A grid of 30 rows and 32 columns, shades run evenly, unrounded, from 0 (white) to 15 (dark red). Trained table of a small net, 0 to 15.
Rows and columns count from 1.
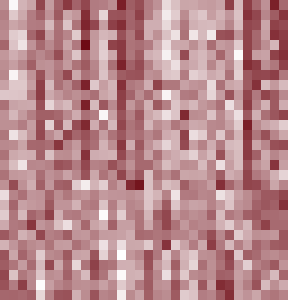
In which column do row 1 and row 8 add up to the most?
31
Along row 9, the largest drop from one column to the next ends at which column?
11
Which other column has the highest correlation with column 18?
19
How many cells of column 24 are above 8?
4
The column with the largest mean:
28
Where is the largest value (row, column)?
5, 10
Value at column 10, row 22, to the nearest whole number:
7
